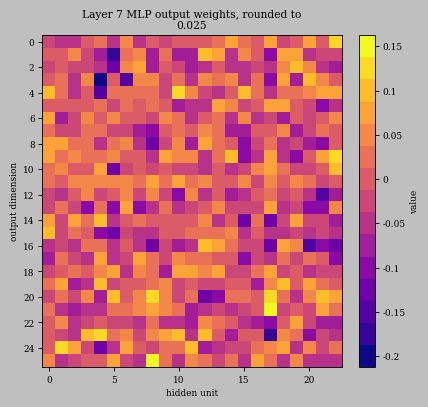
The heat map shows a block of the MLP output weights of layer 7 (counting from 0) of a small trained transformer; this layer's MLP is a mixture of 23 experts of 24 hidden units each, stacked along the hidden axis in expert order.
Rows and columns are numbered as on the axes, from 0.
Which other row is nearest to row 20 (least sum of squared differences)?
21
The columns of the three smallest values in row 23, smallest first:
17, 20, 14
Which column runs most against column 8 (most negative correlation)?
13
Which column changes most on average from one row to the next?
4
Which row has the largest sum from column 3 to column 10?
23
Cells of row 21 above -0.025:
12
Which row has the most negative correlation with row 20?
16
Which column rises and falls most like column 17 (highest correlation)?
22
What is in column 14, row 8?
0
